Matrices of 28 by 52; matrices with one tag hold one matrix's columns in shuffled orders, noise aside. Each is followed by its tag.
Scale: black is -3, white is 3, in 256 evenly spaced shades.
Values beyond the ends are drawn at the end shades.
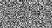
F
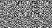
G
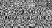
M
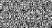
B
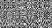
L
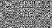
G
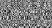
M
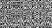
L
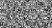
B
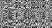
L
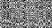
L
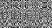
L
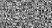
B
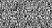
B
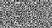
F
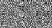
F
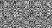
G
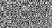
F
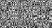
B
